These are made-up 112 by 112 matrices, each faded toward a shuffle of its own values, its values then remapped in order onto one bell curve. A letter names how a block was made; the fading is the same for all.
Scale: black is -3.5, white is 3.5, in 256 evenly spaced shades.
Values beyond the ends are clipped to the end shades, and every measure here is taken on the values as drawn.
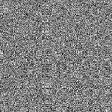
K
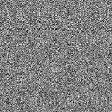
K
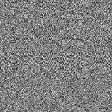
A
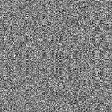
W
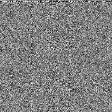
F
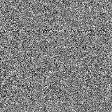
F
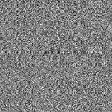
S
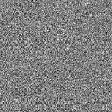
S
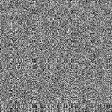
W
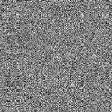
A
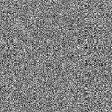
A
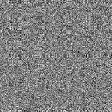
S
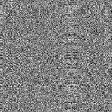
W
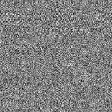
S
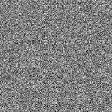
A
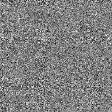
F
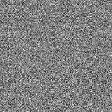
A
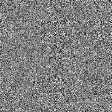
F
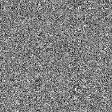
F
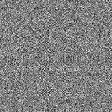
K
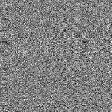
K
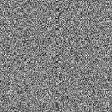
A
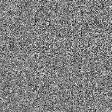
F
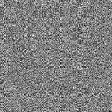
W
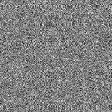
S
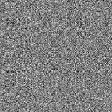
W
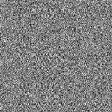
K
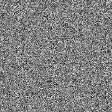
F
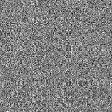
S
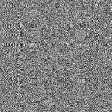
W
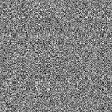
W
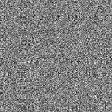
S
